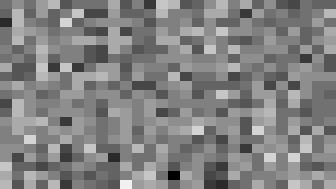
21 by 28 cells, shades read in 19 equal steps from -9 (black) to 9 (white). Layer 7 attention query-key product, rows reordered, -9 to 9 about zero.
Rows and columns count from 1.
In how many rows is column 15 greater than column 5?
10
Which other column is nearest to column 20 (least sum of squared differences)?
16
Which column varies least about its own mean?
24
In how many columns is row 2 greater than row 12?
13
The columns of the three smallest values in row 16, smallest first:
19, 17, 25
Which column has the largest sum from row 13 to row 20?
23
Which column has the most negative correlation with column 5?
6
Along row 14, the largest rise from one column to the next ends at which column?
7
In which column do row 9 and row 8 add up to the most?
4
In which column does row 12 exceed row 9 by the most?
2
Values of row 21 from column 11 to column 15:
8 2 3 2 -2
